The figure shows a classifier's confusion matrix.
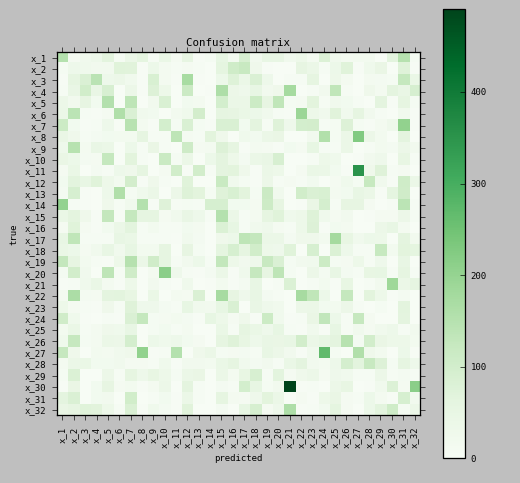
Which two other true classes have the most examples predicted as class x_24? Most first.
x_27, x_8
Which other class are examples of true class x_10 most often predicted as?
x_5
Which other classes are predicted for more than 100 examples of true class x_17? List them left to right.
x_2, x_18, x_25
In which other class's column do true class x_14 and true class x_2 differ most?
x_1
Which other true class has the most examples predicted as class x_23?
x_22
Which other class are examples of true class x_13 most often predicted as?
x_6
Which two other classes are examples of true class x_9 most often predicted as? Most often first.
x_2, x_12
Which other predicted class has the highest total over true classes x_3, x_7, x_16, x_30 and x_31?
x_21
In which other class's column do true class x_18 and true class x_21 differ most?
x_30
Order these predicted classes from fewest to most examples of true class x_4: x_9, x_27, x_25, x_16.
x_27, x_16, x_9, x_25
